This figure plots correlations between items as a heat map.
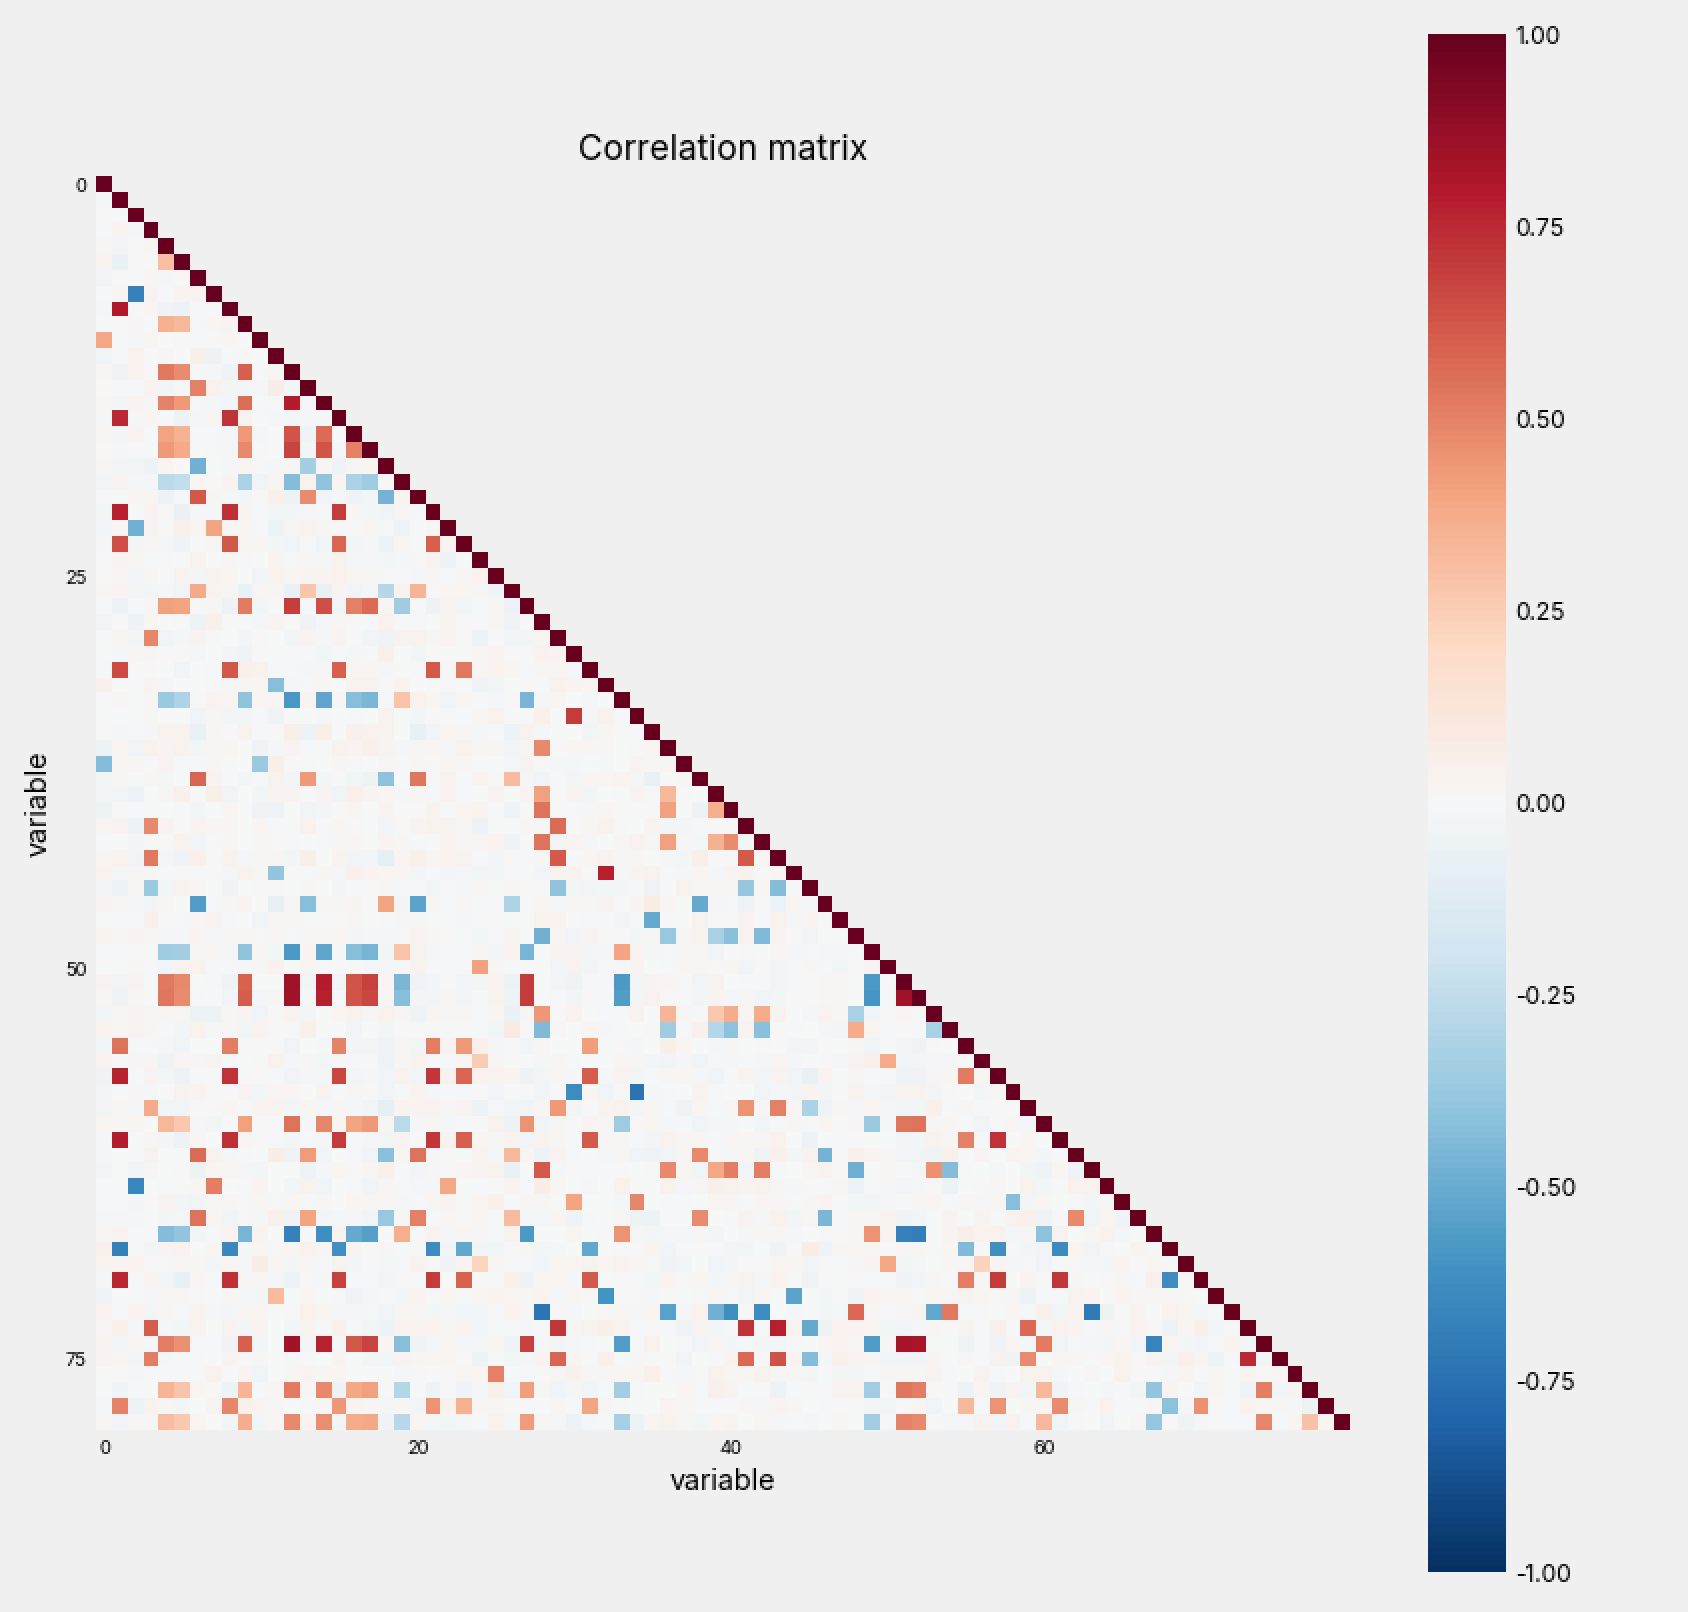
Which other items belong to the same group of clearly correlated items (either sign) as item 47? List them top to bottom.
35
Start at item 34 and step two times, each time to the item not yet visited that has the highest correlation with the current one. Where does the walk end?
65
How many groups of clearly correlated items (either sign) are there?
12
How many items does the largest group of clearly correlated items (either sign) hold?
18
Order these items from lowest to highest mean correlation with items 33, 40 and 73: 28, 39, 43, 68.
68, 39, 28, 43
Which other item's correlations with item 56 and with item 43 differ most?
73
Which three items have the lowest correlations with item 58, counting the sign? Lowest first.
34, 30, 65
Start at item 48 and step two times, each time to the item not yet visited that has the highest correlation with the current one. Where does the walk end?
54
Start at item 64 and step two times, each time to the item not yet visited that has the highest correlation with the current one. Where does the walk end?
22
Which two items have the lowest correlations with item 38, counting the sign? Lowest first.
46, 18
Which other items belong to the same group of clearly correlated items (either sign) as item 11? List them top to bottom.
32, 44, 71
